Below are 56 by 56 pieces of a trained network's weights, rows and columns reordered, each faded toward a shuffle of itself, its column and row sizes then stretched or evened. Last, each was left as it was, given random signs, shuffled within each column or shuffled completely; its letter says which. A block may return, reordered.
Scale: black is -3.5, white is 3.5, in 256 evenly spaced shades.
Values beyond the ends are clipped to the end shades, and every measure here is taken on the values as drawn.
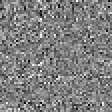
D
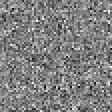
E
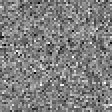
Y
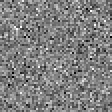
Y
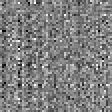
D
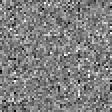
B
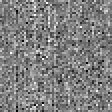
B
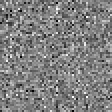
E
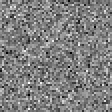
B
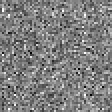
E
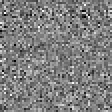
E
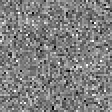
Y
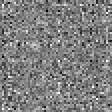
D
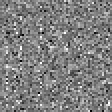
B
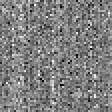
B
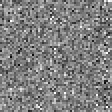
B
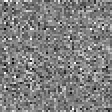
E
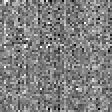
D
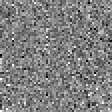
B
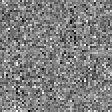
B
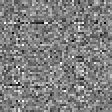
D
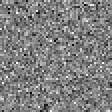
Y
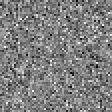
Y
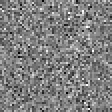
B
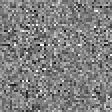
E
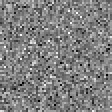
Y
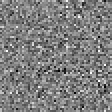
E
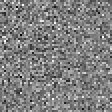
B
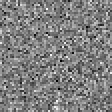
Y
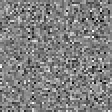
E
